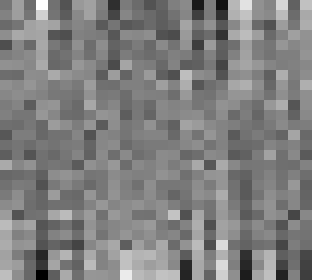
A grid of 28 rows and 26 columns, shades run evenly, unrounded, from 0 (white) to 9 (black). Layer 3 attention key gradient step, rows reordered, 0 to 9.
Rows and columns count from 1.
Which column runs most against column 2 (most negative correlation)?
6
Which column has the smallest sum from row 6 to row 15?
16
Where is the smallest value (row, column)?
1, 4
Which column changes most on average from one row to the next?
5
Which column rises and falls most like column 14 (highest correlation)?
19
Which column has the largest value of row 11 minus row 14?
25
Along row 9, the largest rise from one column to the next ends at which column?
17
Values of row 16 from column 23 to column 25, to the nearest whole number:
3 5 4
